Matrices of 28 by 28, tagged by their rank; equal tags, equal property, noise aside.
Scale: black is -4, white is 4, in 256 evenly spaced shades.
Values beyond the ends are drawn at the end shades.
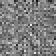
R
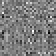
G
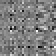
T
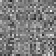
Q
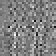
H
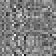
H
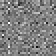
H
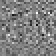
H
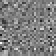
H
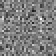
Q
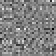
H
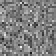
G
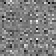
T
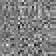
Q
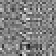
T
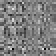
H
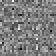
R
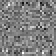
Q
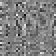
H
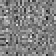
G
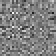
T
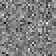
G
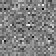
G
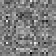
H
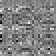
T
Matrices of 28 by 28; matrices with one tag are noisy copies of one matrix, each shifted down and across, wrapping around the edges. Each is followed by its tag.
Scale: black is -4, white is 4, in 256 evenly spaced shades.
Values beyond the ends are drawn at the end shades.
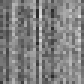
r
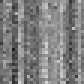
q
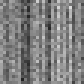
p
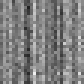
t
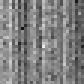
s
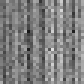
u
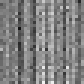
u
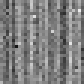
t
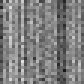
p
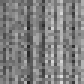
u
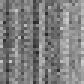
q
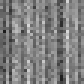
t
